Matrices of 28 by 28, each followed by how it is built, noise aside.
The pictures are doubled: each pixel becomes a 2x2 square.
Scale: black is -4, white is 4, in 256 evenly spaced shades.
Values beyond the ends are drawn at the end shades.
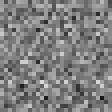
repeating columns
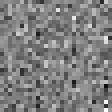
uneven columns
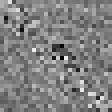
banded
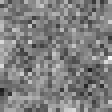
smooth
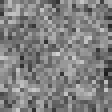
smooth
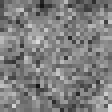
smooth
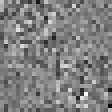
block diagonal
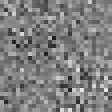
block diagonal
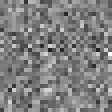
low rank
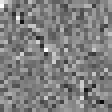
banded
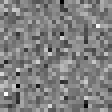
uneven columns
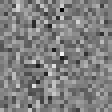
uneven columns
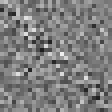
banded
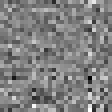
low rank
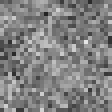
smooth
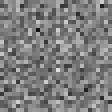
repeating columns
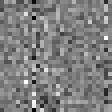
uneven columns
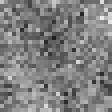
smooth
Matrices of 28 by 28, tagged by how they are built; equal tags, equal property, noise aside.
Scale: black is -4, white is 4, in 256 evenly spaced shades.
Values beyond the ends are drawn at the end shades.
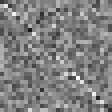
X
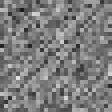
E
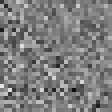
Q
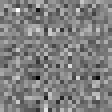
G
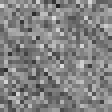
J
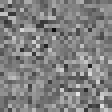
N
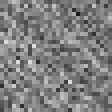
J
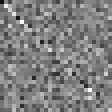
X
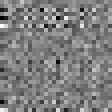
G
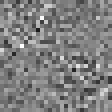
N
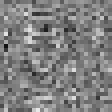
G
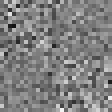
N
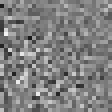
Q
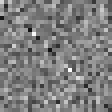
X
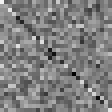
X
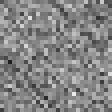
J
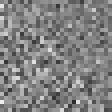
Q
